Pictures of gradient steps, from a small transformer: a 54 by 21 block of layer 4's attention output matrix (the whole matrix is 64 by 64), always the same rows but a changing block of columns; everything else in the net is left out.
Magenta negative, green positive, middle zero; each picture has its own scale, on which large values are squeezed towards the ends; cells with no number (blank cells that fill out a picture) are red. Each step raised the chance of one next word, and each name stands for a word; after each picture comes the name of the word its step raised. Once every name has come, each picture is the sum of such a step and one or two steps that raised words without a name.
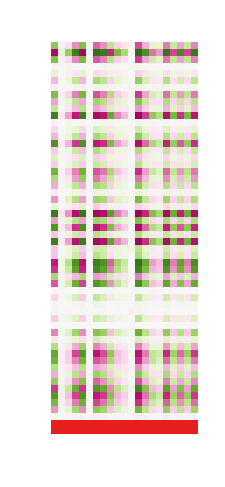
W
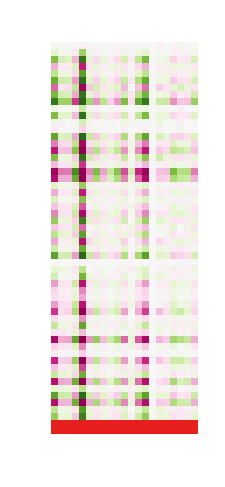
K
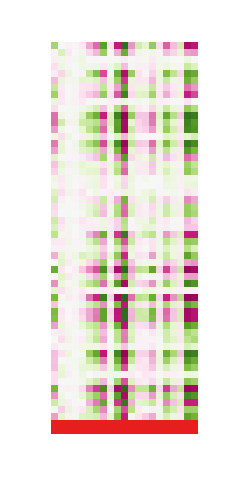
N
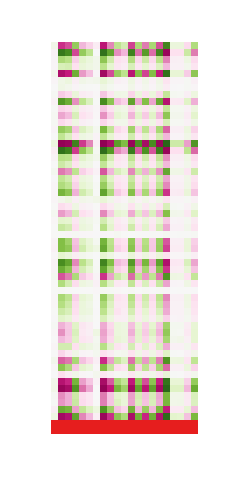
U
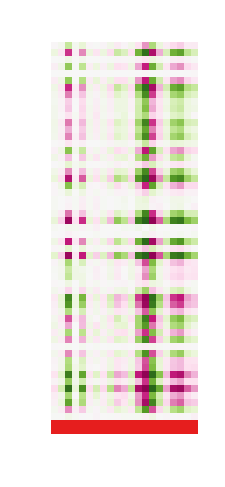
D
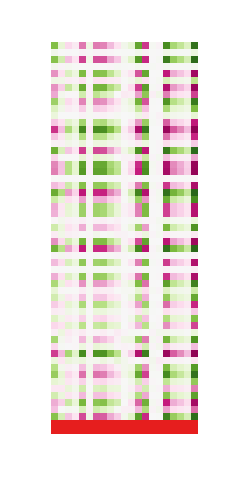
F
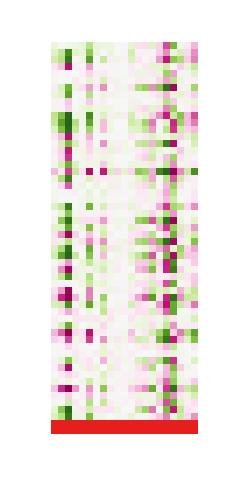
D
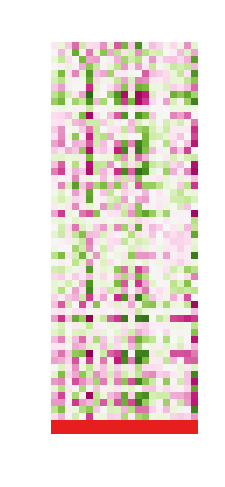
K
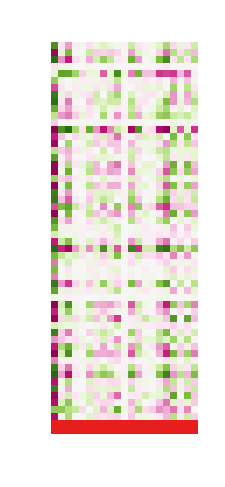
F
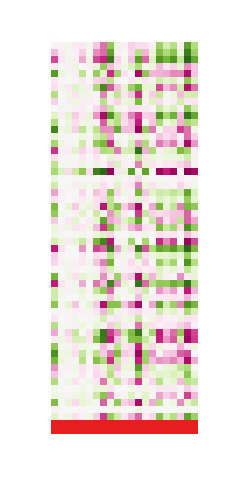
F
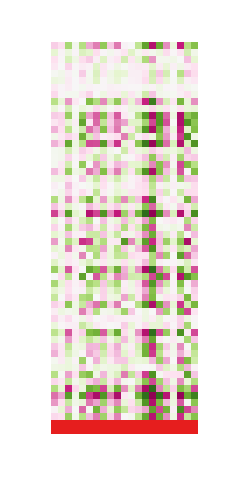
W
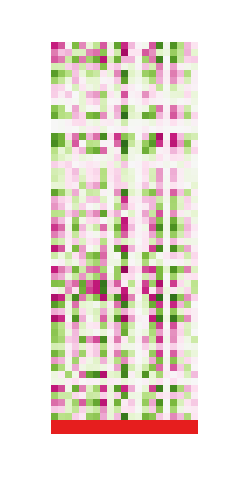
N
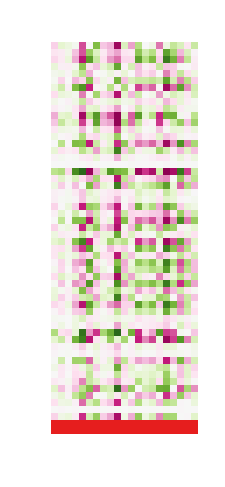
D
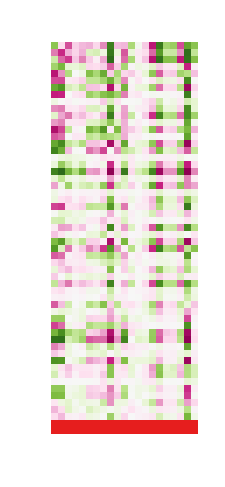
F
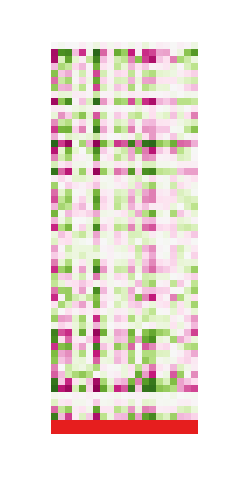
U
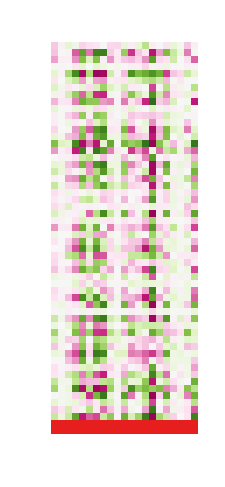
U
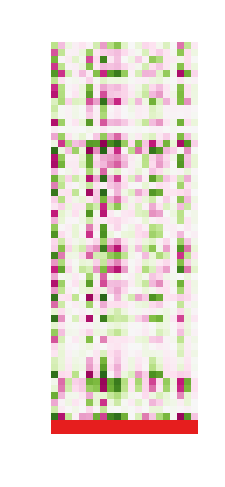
U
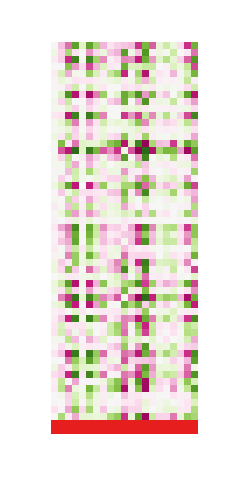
U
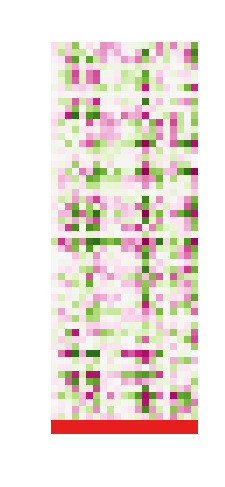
W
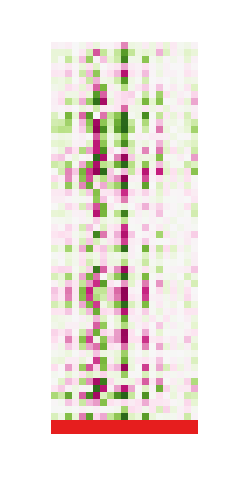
K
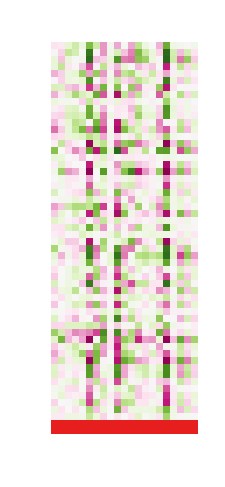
F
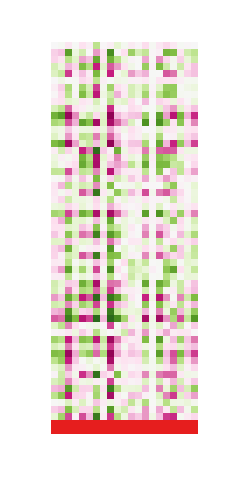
N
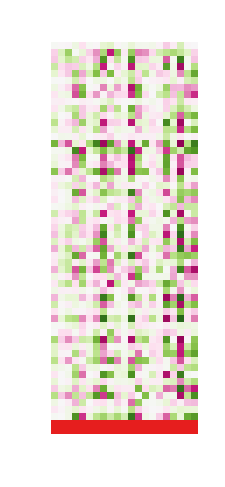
N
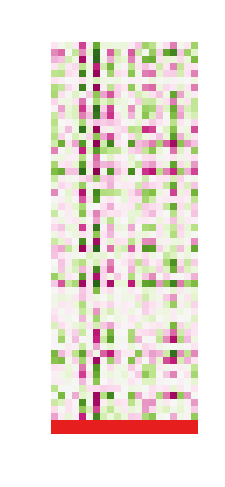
F
